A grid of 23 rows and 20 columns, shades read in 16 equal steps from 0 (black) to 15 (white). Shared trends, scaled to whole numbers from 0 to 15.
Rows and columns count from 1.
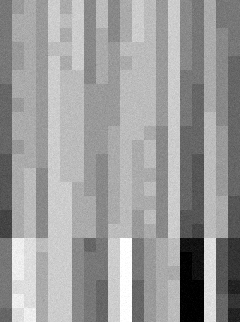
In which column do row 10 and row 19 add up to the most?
11
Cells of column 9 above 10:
2
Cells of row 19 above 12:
4
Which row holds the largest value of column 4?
18
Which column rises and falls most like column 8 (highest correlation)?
19
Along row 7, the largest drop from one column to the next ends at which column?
16
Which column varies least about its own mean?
5
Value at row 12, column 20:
6
